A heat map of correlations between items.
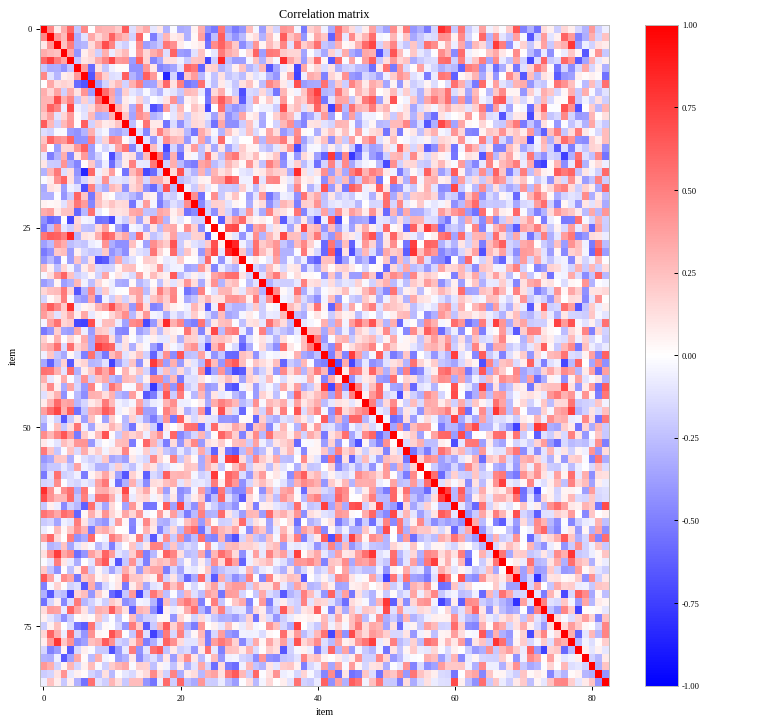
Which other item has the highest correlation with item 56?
25
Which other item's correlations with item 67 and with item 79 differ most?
51
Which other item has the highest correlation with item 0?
58
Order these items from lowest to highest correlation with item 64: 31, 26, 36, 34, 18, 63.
63, 31, 34, 36, 26, 18
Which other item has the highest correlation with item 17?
78
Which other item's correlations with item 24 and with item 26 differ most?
4
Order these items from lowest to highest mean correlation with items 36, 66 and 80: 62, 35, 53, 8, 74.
62, 74, 8, 53, 35
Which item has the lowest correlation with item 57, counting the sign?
11
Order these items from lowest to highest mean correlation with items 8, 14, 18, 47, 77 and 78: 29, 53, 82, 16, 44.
29, 16, 53, 44, 82
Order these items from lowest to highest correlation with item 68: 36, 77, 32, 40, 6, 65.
77, 40, 32, 36, 65, 6
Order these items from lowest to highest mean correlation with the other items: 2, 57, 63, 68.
68, 63, 57, 2
